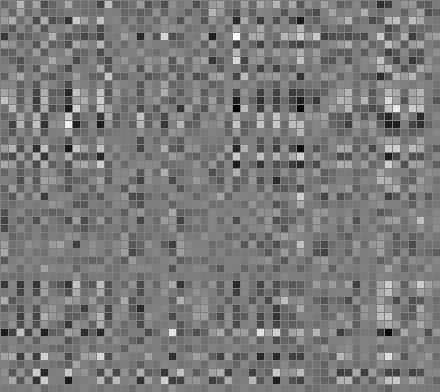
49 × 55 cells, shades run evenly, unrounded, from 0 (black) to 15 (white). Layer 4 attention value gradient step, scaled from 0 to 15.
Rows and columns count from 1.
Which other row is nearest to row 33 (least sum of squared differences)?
29
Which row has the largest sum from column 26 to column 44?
42
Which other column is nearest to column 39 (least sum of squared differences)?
24
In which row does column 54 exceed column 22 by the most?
45
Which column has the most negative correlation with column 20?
55
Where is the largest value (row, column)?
5, 30
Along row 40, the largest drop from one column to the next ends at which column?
14
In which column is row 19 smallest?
38
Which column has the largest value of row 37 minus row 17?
49
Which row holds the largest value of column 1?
13
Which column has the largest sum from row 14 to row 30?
53
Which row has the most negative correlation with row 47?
48
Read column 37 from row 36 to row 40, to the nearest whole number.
5 6 8 7 5
